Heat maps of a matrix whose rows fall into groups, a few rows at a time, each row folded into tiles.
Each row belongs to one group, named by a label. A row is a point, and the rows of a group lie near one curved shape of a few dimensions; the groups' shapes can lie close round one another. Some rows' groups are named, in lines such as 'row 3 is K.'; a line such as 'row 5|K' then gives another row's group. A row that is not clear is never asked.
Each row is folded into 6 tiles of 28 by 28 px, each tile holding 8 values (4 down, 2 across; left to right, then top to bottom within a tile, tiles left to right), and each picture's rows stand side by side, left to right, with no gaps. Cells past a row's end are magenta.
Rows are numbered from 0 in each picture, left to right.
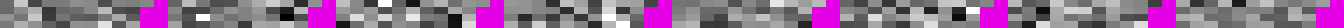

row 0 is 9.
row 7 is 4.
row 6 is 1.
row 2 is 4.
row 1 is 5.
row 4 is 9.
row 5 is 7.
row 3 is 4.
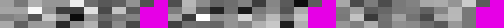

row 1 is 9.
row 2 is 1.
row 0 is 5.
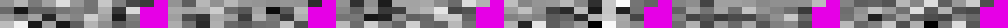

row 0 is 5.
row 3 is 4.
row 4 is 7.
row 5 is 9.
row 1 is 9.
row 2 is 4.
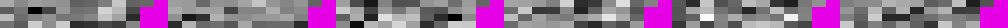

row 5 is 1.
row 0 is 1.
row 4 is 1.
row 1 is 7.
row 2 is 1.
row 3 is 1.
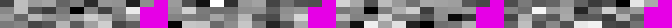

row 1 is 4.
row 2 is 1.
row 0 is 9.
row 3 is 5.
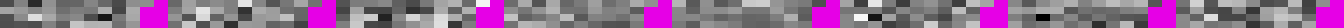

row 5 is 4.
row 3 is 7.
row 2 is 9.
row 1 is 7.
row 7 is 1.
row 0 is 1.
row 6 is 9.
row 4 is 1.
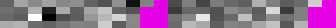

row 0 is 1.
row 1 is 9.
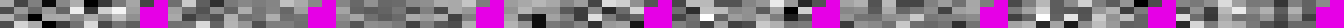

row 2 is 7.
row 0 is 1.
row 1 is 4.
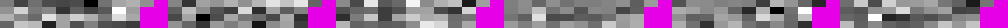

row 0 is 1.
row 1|9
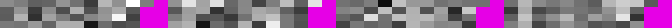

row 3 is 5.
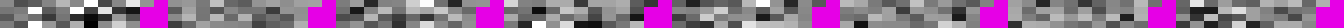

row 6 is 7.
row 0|9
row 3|1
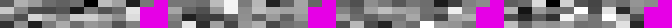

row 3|4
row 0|9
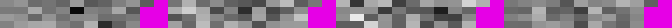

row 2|4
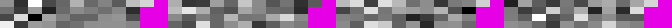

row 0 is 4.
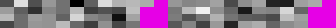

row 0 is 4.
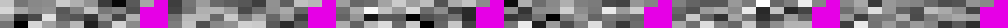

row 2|9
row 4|9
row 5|7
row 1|5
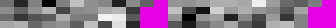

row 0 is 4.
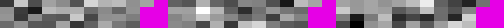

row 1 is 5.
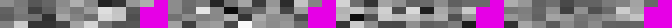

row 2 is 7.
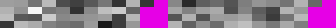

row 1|1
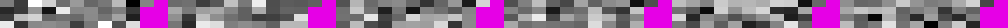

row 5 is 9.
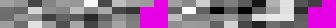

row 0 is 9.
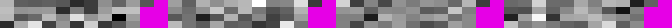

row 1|9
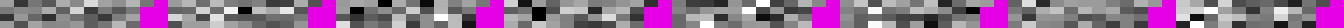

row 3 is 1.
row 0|9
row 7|7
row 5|9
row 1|7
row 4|9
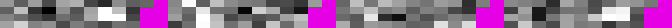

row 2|1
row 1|9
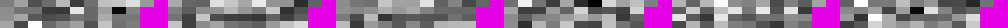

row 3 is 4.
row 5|9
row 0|4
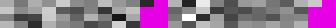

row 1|4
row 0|9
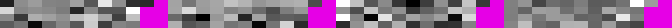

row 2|7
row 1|9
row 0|9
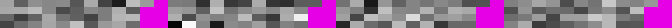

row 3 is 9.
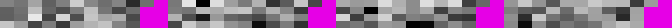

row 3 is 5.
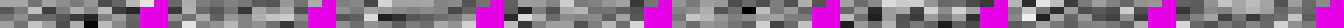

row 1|1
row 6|4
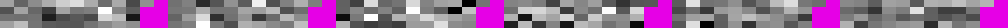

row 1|9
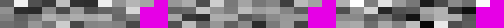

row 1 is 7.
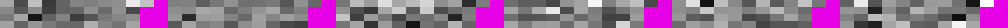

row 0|4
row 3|9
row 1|7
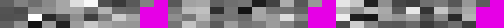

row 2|7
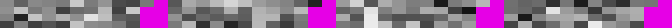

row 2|9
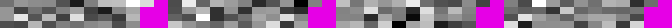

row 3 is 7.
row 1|1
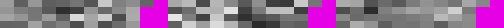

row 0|7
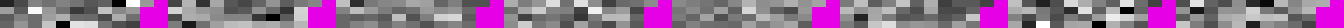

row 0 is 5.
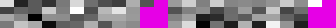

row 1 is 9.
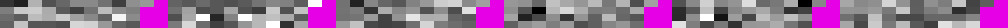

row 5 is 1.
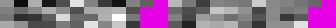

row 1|1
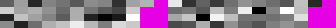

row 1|1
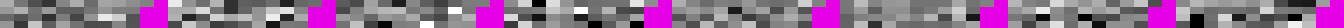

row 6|9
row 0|4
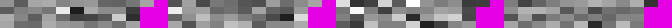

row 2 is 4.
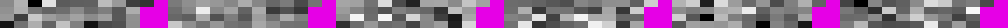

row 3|9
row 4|7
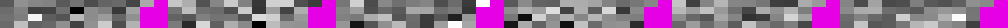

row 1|4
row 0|9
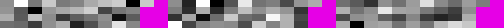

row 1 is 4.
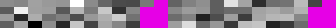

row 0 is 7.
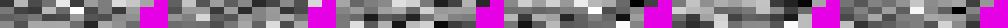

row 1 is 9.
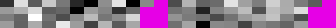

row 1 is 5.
